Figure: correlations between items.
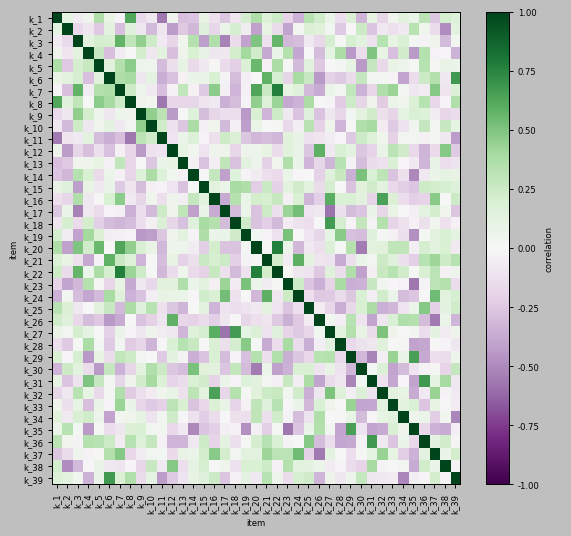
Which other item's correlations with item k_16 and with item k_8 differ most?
k_32
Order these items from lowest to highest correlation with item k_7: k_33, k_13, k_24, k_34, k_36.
k_36, k_34, k_24, k_13, k_33
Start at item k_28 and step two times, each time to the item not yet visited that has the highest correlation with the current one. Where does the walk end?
k_23
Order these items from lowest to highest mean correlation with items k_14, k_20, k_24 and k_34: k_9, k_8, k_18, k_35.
k_35, k_18, k_8, k_9
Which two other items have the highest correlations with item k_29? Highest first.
k_35, k_33
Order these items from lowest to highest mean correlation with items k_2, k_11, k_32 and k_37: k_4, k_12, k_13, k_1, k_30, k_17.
k_1, k_12, k_13, k_4, k_17, k_30
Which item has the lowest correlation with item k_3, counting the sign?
k_17
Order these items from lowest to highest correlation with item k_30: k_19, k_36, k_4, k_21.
k_19, k_4, k_36, k_21
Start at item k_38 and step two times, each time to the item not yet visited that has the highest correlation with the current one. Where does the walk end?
k_26
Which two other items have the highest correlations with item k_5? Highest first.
k_20, k_8
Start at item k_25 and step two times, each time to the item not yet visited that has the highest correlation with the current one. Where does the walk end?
k_31
